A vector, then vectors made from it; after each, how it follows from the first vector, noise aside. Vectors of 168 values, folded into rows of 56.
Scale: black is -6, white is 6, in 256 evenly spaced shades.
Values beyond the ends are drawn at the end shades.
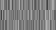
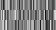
negated, scaled up.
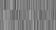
wrapped around, shrunk.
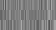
wrapped around, shrunk.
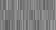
wrapped around, negated, shrunk.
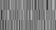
partly zeroed.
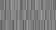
wrapped around, shrunk.
